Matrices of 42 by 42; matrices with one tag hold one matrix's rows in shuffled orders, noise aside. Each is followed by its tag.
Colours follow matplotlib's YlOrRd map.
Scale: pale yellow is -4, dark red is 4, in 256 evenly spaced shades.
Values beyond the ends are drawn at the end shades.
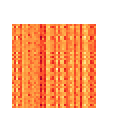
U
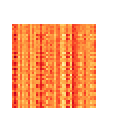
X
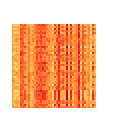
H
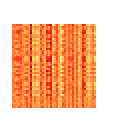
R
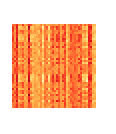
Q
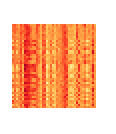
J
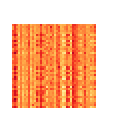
X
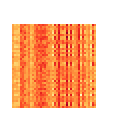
H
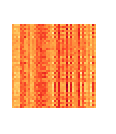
H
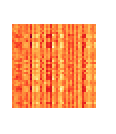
R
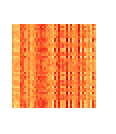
H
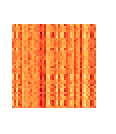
U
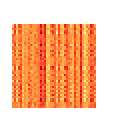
U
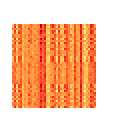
U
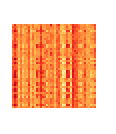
X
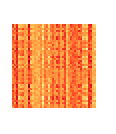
Q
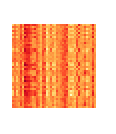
J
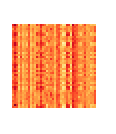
X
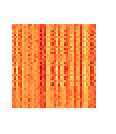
U
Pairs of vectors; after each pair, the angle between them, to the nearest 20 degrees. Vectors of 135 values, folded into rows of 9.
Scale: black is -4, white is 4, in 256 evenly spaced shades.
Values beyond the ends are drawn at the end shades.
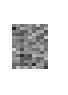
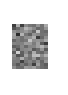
60 degrees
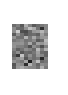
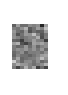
100 degrees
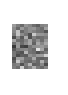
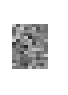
60 degrees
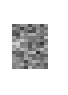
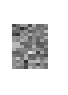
40 degrees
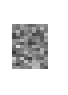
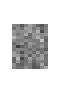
120 degrees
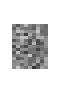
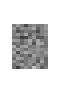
160 degrees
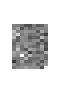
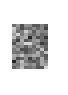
60 degrees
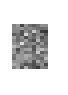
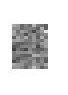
120 degrees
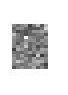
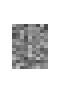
120 degrees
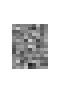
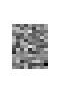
60 degrees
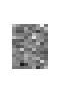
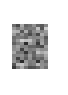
100 degrees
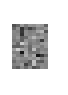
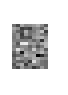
40 degrees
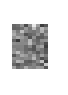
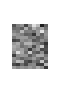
40 degrees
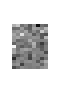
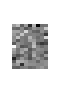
40 degrees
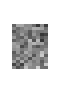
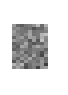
160 degrees
